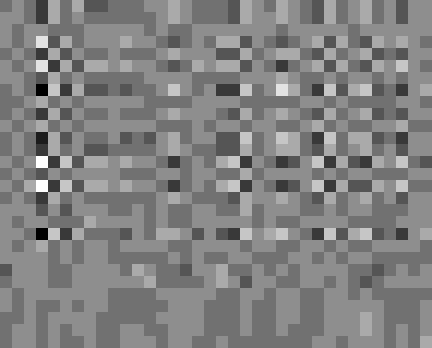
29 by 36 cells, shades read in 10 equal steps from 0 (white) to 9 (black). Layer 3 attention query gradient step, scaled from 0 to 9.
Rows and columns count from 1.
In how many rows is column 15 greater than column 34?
11
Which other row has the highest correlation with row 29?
28
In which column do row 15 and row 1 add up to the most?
4
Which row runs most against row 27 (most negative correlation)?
24
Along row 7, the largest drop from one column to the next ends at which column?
5
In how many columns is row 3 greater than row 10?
10
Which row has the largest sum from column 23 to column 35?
14
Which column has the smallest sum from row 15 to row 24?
8
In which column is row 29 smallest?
36
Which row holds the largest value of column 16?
23
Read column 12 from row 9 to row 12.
4 5 4 5
